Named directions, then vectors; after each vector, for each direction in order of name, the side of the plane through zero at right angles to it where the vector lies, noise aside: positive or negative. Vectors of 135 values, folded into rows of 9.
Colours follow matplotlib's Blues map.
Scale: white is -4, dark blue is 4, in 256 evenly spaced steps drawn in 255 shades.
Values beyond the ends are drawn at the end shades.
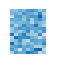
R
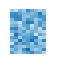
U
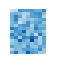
positive, positive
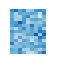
negative, negative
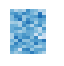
positive, positive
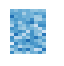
negative, positive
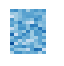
positive, negative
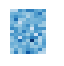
positive, positive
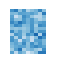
negative, negative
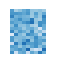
negative, positive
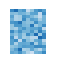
negative, negative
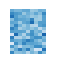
negative, positive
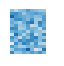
negative, positive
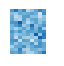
negative, negative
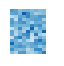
positive, negative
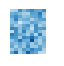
positive, positive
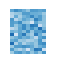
positive, negative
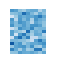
positive, negative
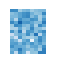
negative, negative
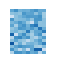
positive, negative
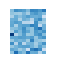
positive, negative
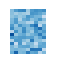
positive, negative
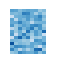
positive, negative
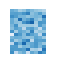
negative, positive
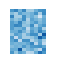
negative, negative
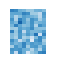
negative, negative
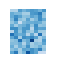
positive, positive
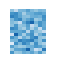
negative, positive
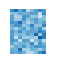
negative, negative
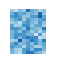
positive, positive
